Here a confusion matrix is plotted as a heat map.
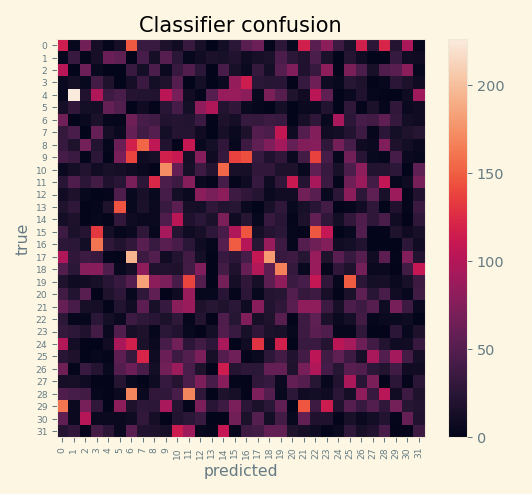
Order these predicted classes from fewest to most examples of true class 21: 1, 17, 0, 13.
13, 1, 0, 17
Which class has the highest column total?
22
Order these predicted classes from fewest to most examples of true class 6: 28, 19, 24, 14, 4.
4, 14, 19, 28, 24
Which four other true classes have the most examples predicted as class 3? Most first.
16, 15, 4, 18
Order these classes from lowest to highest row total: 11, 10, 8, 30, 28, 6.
30, 6, 10, 28, 11, 8
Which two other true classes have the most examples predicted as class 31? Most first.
18, 4
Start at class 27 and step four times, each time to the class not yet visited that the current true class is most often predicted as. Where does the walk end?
11
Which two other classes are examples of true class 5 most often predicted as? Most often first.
13, 12
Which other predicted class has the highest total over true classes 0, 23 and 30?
21
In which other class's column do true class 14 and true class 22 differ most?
10
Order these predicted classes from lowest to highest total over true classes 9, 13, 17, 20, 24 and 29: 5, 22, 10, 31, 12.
31, 12, 10, 22, 5
